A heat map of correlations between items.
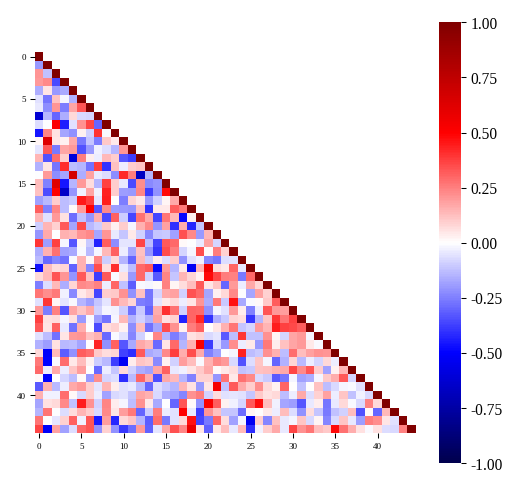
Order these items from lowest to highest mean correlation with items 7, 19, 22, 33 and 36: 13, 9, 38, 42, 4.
42, 4, 9, 13, 38
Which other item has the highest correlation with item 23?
29
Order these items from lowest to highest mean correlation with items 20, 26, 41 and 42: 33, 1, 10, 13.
33, 13, 10, 1
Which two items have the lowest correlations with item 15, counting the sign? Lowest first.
3, 11
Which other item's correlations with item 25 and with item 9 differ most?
20
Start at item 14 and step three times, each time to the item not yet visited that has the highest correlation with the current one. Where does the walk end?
18
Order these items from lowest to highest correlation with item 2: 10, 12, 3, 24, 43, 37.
3, 24, 43, 10, 37, 12
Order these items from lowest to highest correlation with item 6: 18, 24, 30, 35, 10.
10, 24, 30, 35, 18
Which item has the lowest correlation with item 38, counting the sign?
1
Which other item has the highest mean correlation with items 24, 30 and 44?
35
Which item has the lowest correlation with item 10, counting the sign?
36
